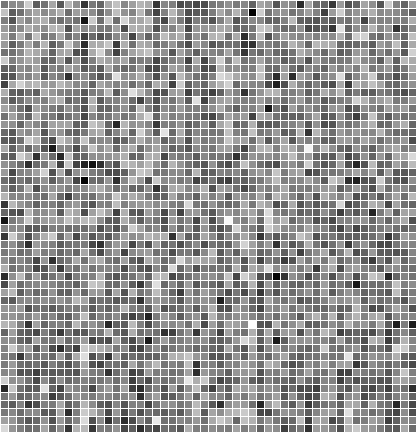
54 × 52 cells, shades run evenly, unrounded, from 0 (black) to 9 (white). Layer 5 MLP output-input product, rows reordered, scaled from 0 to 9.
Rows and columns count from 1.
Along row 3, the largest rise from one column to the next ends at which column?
12
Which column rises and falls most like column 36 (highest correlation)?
39
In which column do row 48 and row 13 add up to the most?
25
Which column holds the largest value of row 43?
31
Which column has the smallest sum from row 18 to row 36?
45
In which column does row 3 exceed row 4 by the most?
16
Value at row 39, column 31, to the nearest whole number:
5
